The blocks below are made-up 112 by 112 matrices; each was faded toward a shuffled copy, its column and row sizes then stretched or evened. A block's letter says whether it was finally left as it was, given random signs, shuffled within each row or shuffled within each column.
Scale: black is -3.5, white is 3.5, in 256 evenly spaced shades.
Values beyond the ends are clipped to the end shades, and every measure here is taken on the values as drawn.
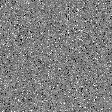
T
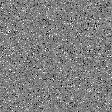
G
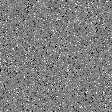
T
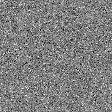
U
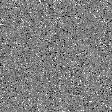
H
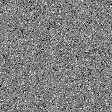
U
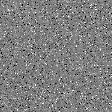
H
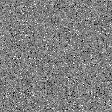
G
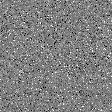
U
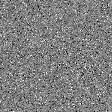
U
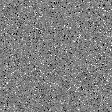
T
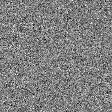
T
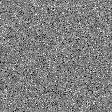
U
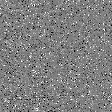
G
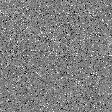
H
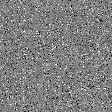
H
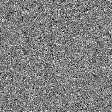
H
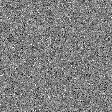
H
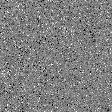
T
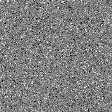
H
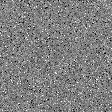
U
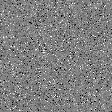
G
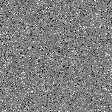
U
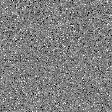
G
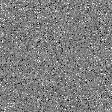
H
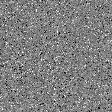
T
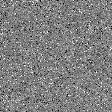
G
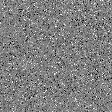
T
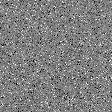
U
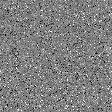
H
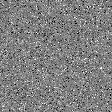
U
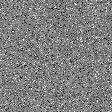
U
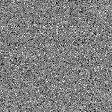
G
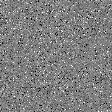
H
